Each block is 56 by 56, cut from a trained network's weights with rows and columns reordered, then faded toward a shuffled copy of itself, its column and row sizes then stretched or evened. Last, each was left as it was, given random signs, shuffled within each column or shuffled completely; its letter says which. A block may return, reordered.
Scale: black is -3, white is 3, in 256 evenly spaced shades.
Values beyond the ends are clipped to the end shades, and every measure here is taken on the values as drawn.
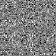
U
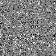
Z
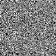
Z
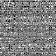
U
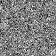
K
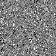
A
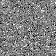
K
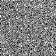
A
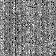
A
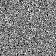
K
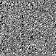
Z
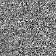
Z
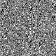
A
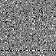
Z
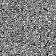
Z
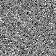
K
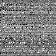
U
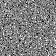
K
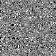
Z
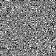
U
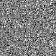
U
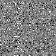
Z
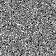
K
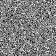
K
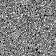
K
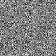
U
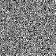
Z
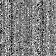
A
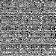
U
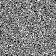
K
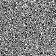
A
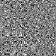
U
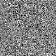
Z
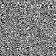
U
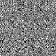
U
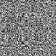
U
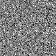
A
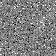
K
